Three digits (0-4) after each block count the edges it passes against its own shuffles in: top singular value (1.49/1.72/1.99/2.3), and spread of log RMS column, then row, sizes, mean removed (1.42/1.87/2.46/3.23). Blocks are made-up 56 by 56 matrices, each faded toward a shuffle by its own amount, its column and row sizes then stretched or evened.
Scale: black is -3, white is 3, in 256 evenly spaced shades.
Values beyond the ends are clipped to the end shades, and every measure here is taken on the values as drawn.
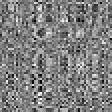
4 3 1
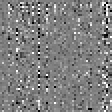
2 4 1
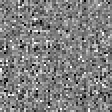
1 1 0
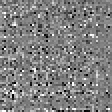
0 3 3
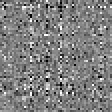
3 3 2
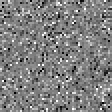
0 1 0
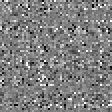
0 1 3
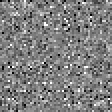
1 2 2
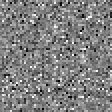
0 1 1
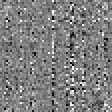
2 3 0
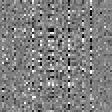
4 4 1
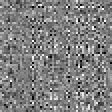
3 3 1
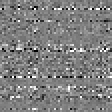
2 2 4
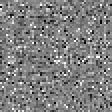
2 0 1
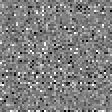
2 0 2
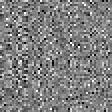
4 2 0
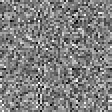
2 1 0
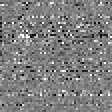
0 1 4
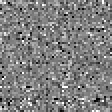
0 1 2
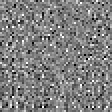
3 1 0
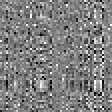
4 3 0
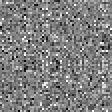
3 1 0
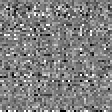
0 1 4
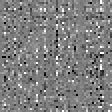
2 3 0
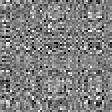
4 2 2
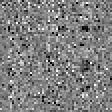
1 2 1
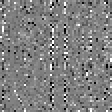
3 3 0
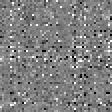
2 2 3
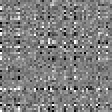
4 3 3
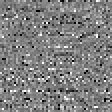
1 0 3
